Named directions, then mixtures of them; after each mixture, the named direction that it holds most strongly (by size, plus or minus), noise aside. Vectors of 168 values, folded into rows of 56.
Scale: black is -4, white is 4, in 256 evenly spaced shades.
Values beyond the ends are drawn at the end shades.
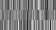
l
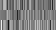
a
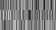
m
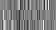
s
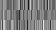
s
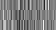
s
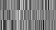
s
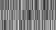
m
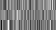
a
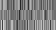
a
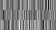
s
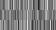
l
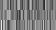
a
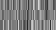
l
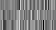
s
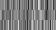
l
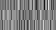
s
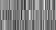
m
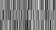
l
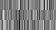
s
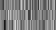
m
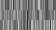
l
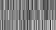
l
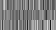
l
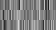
s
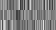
s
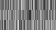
m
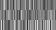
a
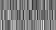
m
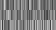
a
